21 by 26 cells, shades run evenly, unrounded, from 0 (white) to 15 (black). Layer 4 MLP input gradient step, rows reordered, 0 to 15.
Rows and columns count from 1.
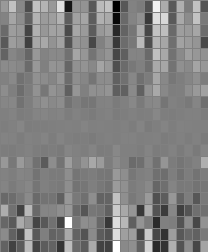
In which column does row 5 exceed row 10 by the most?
15
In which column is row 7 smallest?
20
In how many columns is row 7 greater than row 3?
16
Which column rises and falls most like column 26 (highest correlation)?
12
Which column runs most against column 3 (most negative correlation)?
17
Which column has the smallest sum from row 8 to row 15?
26
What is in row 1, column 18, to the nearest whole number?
8
